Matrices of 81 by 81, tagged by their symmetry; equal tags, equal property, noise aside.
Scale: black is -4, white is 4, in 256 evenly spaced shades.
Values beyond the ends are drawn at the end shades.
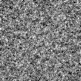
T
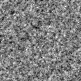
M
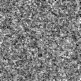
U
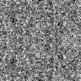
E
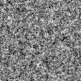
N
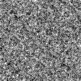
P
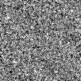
N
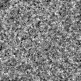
M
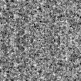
E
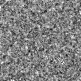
M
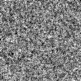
U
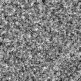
M
